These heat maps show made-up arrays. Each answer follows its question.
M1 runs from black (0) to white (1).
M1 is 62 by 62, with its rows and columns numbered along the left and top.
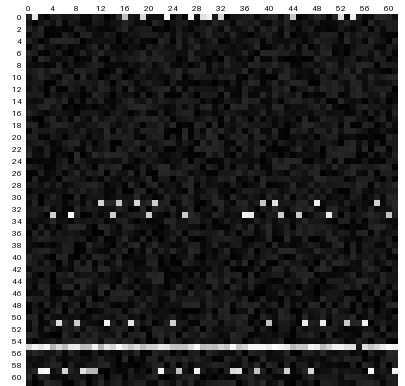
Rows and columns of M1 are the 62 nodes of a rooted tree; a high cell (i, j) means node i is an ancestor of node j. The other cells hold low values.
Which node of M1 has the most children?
59
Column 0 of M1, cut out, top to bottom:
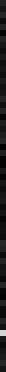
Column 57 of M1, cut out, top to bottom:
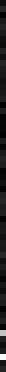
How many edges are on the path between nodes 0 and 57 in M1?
3
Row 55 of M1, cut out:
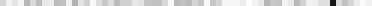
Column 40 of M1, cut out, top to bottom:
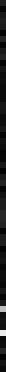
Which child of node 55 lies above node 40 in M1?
51
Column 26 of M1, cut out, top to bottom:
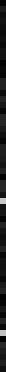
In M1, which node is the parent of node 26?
33
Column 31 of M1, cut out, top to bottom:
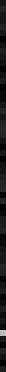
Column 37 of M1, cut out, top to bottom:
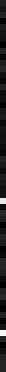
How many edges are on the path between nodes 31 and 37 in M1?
3
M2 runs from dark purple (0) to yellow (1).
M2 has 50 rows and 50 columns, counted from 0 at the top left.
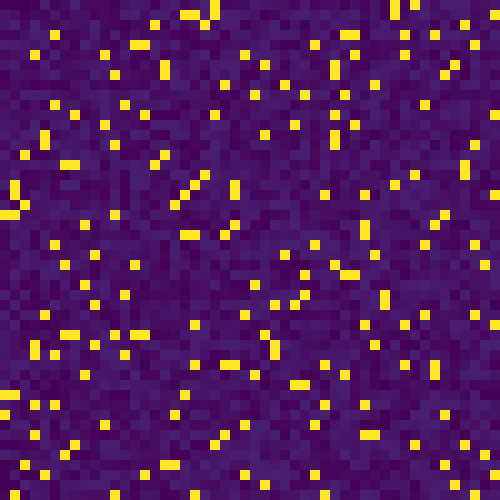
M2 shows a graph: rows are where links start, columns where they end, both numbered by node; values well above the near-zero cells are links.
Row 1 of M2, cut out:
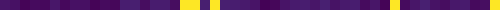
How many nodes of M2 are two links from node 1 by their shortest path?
7
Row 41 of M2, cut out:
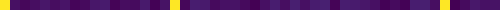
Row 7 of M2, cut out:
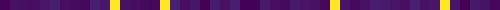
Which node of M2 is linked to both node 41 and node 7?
node 44
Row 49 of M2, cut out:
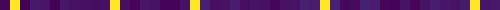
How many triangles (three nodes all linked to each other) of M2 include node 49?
2
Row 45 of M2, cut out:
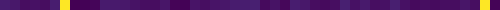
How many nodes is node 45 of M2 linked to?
2
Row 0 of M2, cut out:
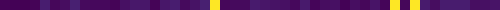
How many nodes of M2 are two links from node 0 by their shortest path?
5
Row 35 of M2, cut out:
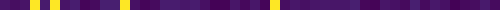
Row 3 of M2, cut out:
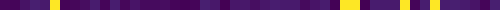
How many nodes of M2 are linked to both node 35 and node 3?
1
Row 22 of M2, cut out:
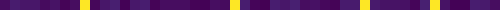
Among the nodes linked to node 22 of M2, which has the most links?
node 36
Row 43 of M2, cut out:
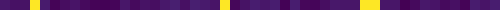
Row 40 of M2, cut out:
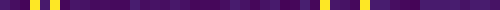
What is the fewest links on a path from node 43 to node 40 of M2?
2
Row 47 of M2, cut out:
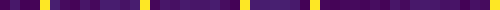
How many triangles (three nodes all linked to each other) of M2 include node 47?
3
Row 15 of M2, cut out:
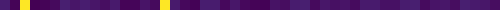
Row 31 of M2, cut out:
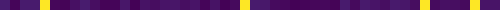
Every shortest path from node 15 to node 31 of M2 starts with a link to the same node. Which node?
node 16
